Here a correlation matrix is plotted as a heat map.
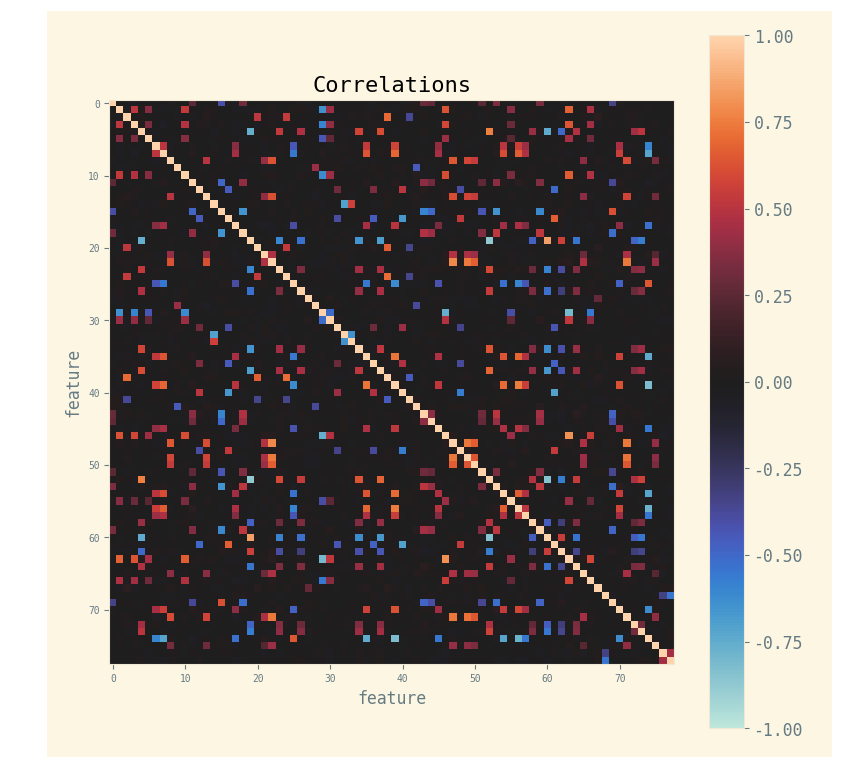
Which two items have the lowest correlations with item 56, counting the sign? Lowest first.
74, 25
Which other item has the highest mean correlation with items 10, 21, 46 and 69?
63
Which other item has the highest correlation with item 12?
40
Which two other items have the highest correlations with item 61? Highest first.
16, 48
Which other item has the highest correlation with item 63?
46
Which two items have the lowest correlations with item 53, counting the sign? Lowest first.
15, 69
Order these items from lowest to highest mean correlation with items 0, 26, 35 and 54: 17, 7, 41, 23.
41, 23, 17, 7
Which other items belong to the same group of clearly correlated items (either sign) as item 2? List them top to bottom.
20, 24, 38, 41
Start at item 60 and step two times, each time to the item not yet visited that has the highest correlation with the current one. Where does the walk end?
62
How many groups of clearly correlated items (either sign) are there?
11
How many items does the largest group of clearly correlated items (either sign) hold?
13
